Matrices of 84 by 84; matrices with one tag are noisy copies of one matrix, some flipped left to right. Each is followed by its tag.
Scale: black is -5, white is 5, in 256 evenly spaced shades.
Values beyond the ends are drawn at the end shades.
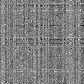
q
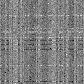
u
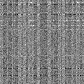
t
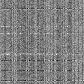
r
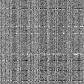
r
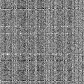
r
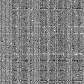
r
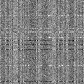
u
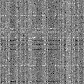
u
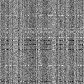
u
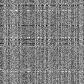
q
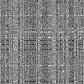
u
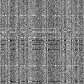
u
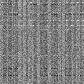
t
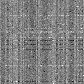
u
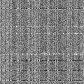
r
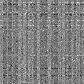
t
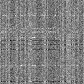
u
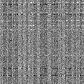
t
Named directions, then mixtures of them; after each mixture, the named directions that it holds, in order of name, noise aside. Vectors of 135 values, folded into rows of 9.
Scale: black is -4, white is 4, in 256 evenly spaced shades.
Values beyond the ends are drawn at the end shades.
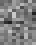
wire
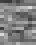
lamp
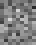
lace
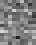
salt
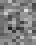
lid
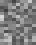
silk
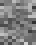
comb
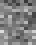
lamp, salt.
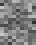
comb.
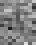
comb, lid.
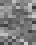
comb.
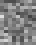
lamp, silk.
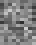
lace, lid, wire.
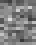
lace, lamp.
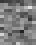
lamp.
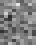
lid, salt.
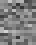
lamp, salt, silk.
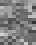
comb.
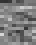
lamp.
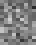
lace, salt.
